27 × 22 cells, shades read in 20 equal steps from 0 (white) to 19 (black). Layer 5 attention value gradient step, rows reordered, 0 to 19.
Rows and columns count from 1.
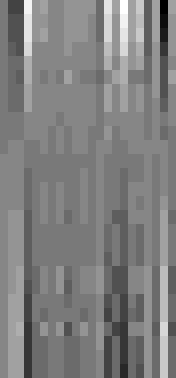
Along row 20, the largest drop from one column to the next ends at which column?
21
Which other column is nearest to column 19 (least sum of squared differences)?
13
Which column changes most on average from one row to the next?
18
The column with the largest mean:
15
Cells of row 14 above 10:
2
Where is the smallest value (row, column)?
1, 16
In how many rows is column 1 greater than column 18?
10
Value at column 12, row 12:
10
